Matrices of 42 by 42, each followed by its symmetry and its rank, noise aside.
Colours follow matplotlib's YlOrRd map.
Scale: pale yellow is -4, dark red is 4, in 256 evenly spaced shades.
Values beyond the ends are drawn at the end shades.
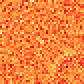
symmetric, rank twelve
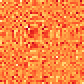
symmetric, rank six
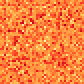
symmetric, rank twelve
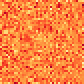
no symmetry, rank six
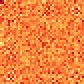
symmetric, rank six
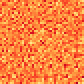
symmetric, rank eight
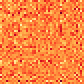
no symmetry, rank six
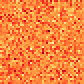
antisymmetric, rank twelve
